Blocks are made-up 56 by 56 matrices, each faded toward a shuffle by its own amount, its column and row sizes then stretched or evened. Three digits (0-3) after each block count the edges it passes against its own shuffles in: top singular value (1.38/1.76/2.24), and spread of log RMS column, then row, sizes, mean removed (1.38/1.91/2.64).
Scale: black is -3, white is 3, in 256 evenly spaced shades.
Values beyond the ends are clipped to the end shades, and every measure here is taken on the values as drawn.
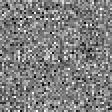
1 0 1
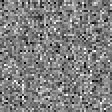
1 0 0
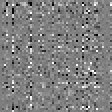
2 3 2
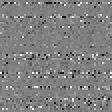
1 0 3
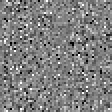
0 2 0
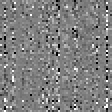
2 3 1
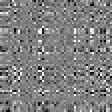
3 3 3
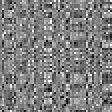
3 3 0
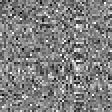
2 1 0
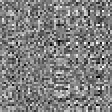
3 2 1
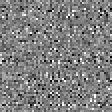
2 0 2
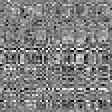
3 0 3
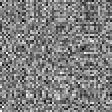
3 1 1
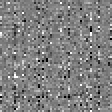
0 3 1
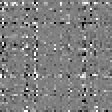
2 3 3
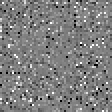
1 1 1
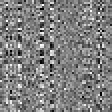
3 3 0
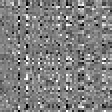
3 3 2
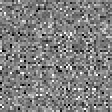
2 0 1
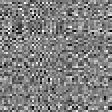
3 1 2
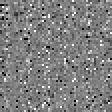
0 2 0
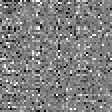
2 2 1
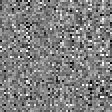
1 2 2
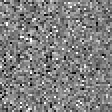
0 2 0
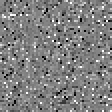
0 1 0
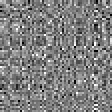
3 2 0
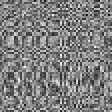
3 1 0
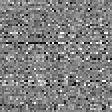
3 0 3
